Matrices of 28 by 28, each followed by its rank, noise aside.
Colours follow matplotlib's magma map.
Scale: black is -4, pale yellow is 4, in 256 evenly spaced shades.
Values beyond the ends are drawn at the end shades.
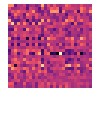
four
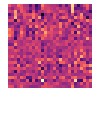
five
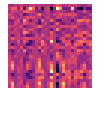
three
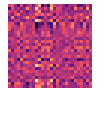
three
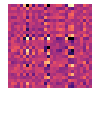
two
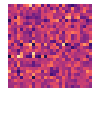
four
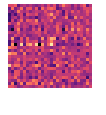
three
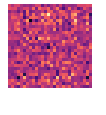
four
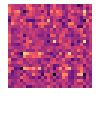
four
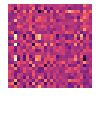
three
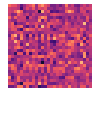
five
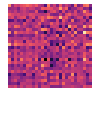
four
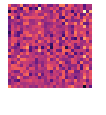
six
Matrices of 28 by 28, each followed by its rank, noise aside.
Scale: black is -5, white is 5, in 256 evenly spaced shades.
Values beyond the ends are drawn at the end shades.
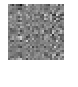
four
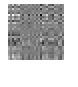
two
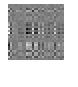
one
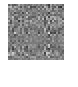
four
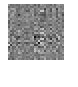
four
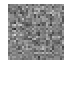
six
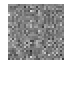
six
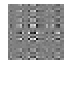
one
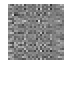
four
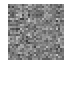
six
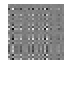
one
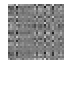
two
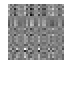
two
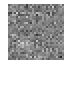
six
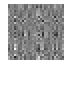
three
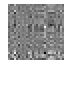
three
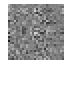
six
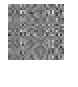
three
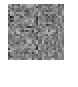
six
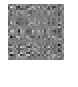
three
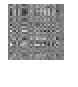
two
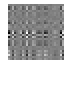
one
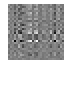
two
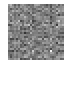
four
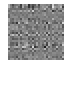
three
